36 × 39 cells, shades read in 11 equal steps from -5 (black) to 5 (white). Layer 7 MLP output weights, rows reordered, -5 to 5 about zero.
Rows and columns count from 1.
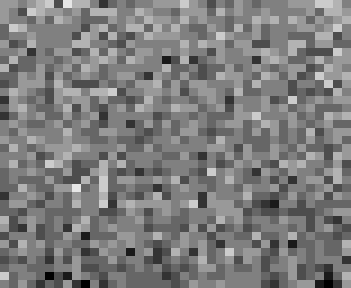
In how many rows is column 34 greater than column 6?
17
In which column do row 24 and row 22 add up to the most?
12
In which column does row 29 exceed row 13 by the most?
1
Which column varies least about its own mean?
32
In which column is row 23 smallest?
33
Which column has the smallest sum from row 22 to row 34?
31
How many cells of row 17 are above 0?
11
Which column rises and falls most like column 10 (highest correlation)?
36
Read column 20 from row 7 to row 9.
0 -2 -1
